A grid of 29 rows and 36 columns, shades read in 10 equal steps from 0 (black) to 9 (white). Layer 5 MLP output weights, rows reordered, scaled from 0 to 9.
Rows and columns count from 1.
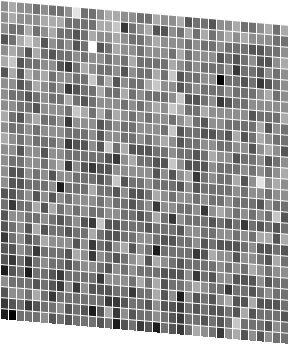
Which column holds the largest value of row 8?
23
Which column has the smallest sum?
9
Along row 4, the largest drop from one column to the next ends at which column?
13
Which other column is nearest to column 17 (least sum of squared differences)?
36
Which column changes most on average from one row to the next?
20
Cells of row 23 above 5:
4
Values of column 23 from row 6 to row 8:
3 3 7
